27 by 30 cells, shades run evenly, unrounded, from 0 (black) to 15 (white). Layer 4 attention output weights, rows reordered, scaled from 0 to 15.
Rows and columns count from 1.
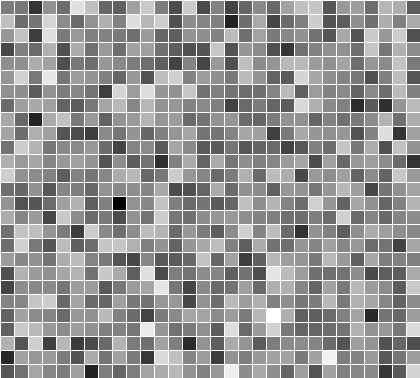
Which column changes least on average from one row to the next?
15
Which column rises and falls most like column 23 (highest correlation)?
10
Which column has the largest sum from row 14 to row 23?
20
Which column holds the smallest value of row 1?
3
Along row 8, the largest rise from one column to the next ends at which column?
22
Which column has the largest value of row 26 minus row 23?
24
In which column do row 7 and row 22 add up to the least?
8
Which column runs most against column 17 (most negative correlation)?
23
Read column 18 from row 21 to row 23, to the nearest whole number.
9 9 7
